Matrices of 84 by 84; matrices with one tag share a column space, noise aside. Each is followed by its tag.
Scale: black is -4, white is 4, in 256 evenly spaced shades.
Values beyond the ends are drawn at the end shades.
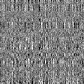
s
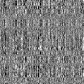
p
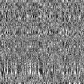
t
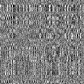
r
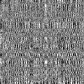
s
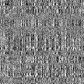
p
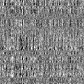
p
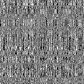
p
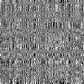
s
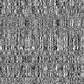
p
